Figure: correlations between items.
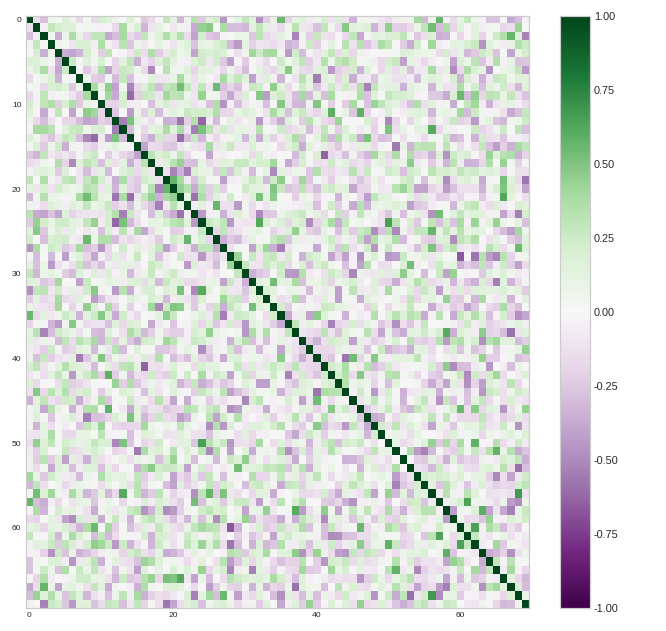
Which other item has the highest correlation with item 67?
2
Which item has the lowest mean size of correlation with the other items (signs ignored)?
49
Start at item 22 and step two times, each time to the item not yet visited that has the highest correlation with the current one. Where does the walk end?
8
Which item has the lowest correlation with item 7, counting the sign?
40
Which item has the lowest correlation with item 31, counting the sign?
65
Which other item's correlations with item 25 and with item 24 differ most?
51
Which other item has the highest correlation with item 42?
11
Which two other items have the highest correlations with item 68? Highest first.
56, 27
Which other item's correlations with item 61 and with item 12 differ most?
43
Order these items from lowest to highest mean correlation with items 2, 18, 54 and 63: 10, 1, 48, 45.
1, 48, 10, 45
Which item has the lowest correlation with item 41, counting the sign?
16
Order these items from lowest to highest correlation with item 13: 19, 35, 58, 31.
31, 58, 35, 19
